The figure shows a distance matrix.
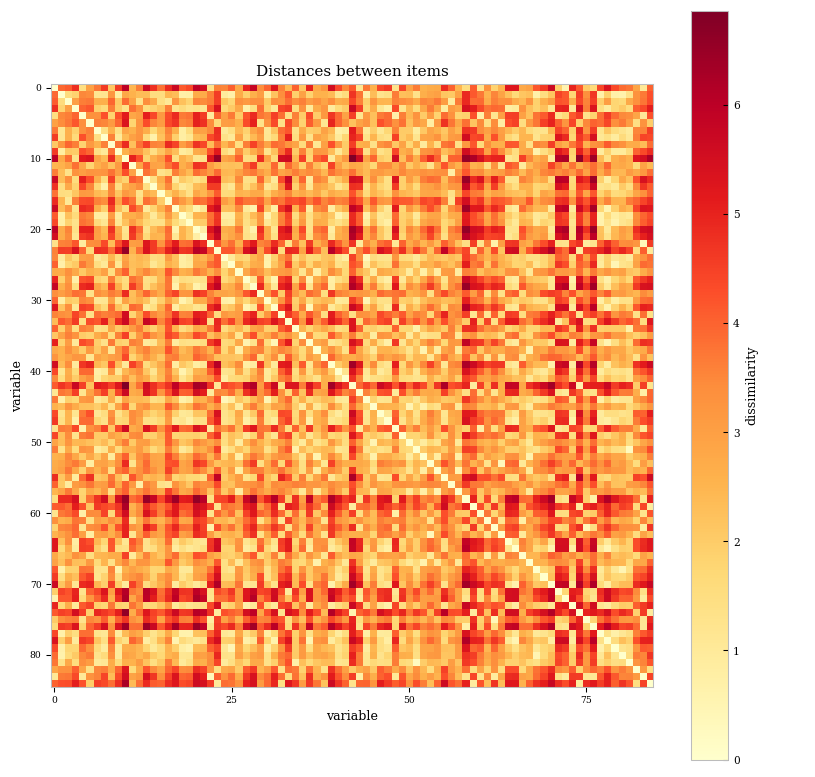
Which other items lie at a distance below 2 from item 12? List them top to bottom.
2, 15, 16, 56
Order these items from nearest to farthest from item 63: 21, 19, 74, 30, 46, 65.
74, 30, 19, 46, 65, 21
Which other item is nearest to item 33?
71
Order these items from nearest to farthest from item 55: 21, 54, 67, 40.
21, 40, 67, 54
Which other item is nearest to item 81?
51
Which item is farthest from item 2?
58
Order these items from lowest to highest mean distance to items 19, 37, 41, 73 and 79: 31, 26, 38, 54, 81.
81, 31, 26, 54, 38
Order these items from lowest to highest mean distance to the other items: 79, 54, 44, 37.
44, 79, 37, 54
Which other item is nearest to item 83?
22
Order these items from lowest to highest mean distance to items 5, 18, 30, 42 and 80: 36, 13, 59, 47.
47, 36, 59, 13
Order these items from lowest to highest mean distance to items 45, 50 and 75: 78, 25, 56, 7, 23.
25, 7, 56, 78, 23
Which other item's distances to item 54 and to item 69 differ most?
57
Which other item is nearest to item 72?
0
